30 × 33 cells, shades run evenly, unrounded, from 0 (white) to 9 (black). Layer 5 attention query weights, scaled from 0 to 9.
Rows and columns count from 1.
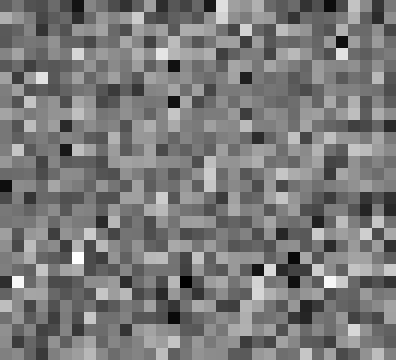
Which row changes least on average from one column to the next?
8
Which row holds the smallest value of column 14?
5
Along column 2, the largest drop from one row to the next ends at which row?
24
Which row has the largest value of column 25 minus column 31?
22
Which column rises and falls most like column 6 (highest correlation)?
33
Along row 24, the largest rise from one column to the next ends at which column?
16
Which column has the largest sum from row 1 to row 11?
6
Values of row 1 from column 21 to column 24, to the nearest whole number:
4 3 5 6
